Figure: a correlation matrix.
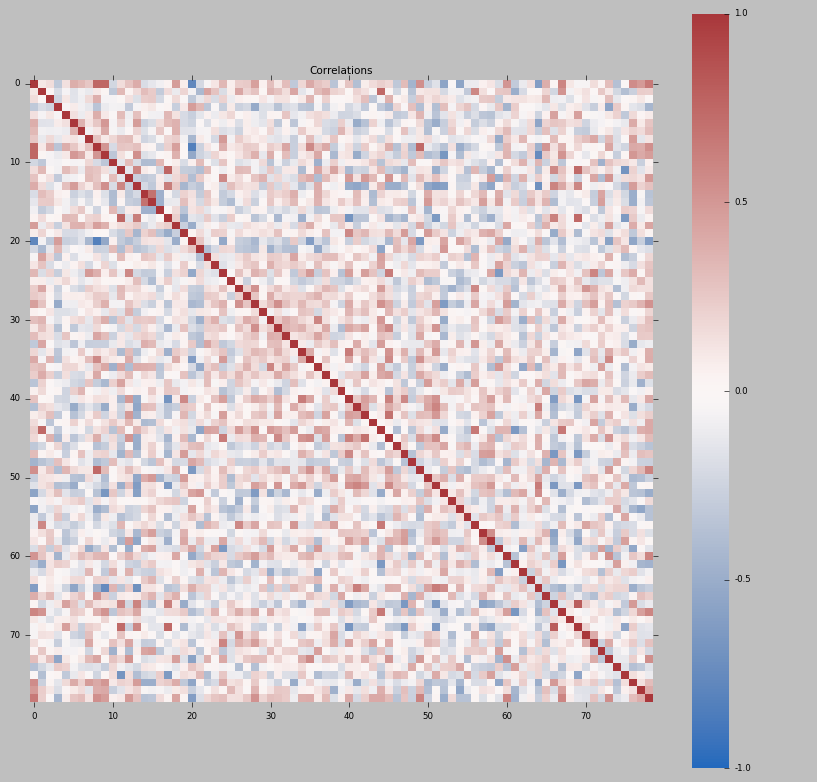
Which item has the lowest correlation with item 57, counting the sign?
66
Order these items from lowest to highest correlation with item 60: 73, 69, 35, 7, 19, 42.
69, 19, 42, 7, 35, 73
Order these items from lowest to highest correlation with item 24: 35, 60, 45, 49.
60, 49, 35, 45
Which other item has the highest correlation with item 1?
44
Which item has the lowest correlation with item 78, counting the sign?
20
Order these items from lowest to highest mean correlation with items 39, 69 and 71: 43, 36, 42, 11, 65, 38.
42, 65, 36, 43, 38, 11
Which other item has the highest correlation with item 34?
40
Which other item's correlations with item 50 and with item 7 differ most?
76
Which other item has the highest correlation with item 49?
8
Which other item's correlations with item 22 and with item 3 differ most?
73
